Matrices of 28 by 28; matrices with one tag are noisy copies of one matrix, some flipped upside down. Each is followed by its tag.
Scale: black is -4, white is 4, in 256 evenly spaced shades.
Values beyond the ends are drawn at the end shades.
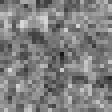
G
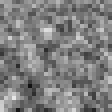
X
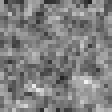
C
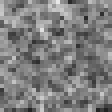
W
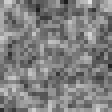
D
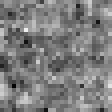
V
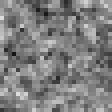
D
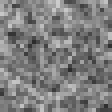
W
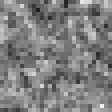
D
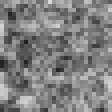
V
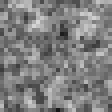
C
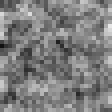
V
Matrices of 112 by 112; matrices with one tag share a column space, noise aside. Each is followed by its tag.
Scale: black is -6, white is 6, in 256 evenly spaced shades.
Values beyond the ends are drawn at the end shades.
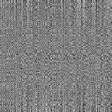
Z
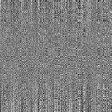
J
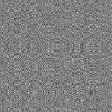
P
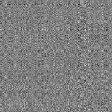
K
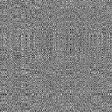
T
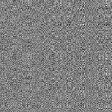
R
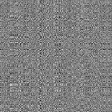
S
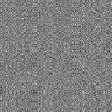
P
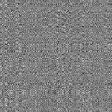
P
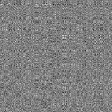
K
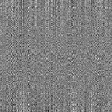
Z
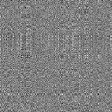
T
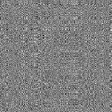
K
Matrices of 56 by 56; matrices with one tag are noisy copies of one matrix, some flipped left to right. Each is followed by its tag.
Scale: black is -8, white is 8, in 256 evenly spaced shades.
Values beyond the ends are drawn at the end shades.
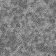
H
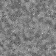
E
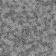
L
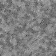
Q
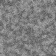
L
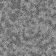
E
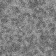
H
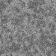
H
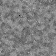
L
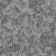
H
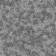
L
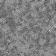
Q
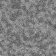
E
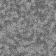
E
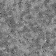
Q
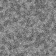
E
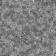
L
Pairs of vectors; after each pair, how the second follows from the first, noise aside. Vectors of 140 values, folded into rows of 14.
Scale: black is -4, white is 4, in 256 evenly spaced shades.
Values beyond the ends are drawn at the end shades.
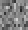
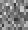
negated.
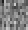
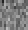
shrunk.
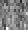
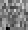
negated.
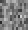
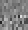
partly zeroed.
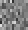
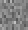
shrunk.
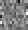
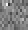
wrapped around, partly zeroed.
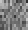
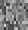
wrapped around, negated.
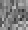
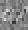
reversed, negated, partly zeroed.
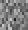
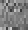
partly zeroed.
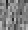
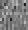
wrapped around, partly zeroed.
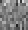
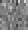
partly zeroed.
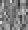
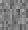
wrapped around, shrunk.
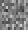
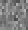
wrapped around, shrunk.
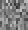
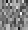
negated.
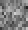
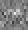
partly zeroed.
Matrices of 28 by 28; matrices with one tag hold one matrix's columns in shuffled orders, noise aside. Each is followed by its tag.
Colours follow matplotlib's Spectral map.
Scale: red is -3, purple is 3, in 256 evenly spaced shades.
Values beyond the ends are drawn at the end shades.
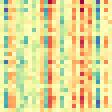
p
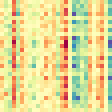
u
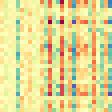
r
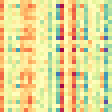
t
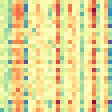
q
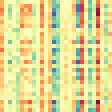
q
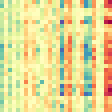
r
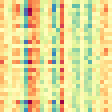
q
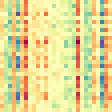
u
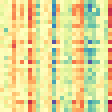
q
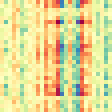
r
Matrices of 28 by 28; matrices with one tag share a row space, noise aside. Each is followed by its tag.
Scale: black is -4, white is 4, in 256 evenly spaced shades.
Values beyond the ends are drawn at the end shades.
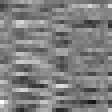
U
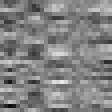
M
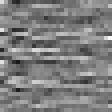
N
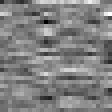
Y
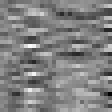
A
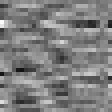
U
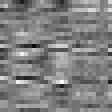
U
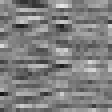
U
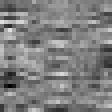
M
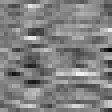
A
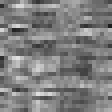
N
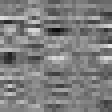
M
